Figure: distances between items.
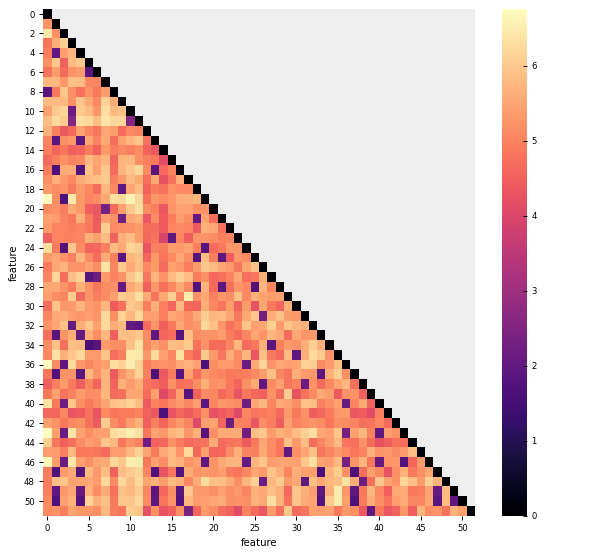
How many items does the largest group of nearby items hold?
9
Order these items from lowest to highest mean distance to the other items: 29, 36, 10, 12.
12, 36, 29, 10
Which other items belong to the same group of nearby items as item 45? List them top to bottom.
29
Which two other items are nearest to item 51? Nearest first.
39, 17
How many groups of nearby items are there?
15
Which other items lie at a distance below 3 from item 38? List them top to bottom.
26, 31, 48
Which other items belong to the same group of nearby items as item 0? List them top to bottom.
8
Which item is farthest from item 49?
35
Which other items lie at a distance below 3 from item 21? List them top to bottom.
9, 18, 25, 28
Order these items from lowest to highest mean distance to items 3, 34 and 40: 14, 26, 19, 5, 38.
5, 19, 14, 38, 26
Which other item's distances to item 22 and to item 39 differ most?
17
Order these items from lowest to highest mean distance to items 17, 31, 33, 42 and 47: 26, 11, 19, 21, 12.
26, 12, 21, 19, 11
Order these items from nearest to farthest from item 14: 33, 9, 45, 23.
23, 33, 9, 45
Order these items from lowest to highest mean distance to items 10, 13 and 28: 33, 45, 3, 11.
3, 33, 11, 45
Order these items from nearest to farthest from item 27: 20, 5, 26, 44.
5, 20, 44, 26
